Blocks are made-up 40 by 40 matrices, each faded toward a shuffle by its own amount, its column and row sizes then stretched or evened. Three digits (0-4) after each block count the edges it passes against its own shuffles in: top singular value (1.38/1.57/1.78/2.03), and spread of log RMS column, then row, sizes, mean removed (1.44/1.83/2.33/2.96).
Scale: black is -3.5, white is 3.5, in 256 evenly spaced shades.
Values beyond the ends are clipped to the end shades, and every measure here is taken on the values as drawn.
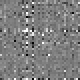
3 3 2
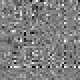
3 3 2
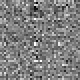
2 2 0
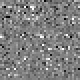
0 0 2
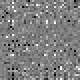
3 1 2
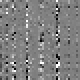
4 4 1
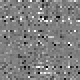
0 1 3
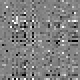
4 2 2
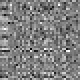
4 1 2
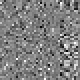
3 2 0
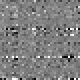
4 1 3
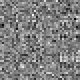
3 1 0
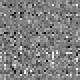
1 2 2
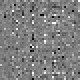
1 2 0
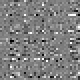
2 2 3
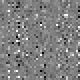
2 3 1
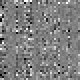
0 4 1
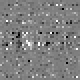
1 0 3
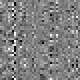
4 3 0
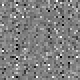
1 2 1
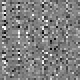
4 3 0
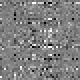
3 2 3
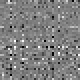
2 3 3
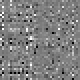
3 3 1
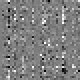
2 3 1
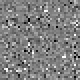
1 1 1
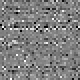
4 0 2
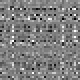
4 2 4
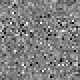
0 0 1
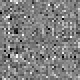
2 2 0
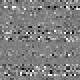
3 0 4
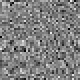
4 0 1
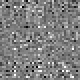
2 1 3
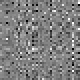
4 3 1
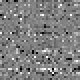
3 0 2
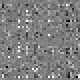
2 2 2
